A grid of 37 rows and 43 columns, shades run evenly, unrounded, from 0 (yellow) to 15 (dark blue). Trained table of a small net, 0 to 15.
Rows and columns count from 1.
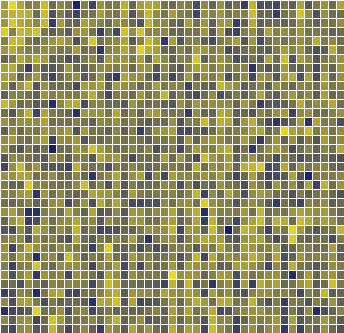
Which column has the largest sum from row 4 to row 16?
7
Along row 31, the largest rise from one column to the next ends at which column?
5
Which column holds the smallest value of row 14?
26
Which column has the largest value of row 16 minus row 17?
12
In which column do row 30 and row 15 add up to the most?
18
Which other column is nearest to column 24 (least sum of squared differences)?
8
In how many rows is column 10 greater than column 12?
15
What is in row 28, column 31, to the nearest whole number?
5
